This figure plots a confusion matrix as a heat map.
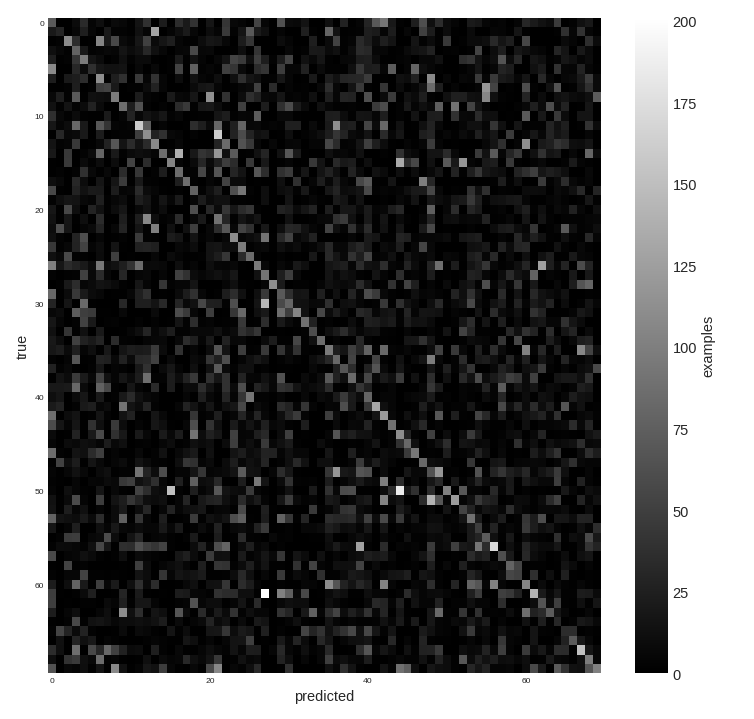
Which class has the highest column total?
24
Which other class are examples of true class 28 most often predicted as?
68
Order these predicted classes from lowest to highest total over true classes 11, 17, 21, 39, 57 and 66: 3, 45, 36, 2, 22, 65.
45, 2, 65, 22, 36, 3
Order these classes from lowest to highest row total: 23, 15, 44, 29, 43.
43, 23, 29, 44, 15
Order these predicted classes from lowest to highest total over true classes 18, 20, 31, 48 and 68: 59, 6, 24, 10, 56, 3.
10, 59, 56, 6, 3, 24
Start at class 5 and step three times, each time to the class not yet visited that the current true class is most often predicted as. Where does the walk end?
49
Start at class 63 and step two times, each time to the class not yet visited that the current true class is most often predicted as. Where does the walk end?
51
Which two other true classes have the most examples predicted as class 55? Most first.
7, 8
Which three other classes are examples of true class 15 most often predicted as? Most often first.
44, 52, 50
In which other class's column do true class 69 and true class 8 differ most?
21
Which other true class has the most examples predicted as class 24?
18
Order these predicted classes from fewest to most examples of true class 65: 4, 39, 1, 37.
39, 4, 37, 1
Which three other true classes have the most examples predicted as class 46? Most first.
5, 15, 50
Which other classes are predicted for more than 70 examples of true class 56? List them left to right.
22, 39, 54
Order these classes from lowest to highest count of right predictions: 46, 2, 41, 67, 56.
46, 2, 41, 67, 56
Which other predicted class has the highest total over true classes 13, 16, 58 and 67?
60
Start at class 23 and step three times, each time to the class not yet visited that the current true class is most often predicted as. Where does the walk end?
29
